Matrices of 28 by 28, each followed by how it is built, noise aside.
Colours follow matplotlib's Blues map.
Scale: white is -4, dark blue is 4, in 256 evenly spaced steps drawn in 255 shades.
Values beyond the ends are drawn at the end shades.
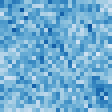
smooth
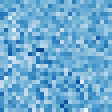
lower triangular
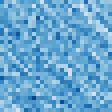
Toeplitz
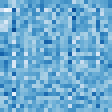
low rank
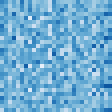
repeating rows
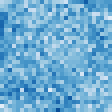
smooth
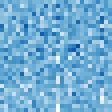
uneven columns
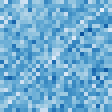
Hankel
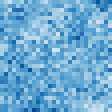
smooth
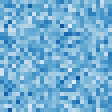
repeating rows
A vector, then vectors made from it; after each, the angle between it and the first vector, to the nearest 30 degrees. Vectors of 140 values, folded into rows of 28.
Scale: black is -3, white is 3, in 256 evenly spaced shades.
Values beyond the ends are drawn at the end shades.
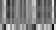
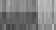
120 degrees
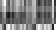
30 degrees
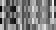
60 degrees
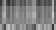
30 degrees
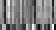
150 degrees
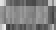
120 degrees
